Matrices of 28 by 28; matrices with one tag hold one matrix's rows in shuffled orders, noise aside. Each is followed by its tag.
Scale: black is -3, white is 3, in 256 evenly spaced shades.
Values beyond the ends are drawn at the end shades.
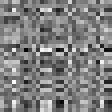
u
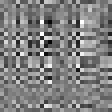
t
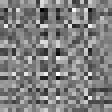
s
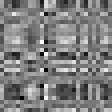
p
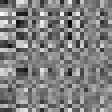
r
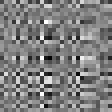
t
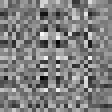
s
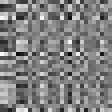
r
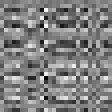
p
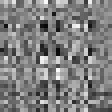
s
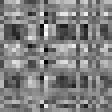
p
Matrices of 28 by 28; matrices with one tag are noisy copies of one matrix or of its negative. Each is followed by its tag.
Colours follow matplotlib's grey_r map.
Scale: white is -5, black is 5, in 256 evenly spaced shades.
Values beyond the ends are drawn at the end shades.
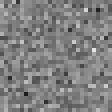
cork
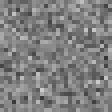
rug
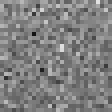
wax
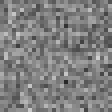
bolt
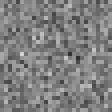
cork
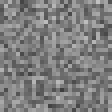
cork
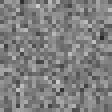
cork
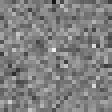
bolt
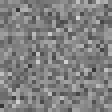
rug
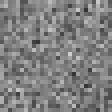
cork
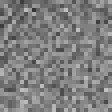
wax
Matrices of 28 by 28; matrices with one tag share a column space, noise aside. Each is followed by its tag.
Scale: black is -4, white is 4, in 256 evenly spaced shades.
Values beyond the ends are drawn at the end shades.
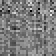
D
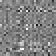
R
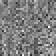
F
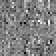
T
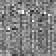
D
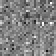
T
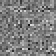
R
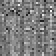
D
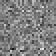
R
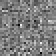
R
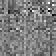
D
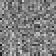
F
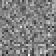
F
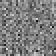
F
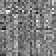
D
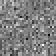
F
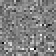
R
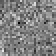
T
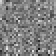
F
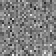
F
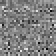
R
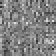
T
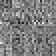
T
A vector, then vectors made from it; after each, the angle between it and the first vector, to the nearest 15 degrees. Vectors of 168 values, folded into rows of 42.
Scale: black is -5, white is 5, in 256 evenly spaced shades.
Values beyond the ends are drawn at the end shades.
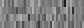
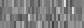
150 degrees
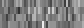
75 degrees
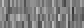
45 degrees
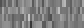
120 degrees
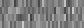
135 degrees
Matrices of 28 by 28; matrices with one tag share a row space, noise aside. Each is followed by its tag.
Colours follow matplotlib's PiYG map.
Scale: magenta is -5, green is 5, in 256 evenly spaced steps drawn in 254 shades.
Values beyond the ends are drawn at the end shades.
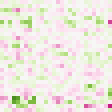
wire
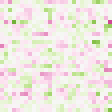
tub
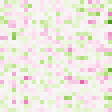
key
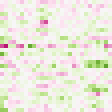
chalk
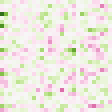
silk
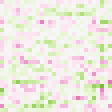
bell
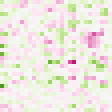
silk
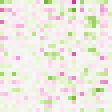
silk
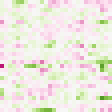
bell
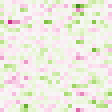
key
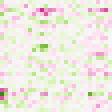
chalk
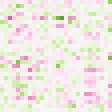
wire
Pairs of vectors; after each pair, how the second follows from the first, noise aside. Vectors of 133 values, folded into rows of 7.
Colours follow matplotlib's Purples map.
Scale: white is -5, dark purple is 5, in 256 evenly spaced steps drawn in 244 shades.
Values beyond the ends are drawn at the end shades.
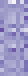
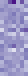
negated.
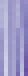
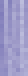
reversed, shrunk.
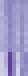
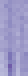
shrunk.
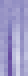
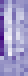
wrapped around, scaled up.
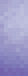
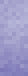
shrunk.
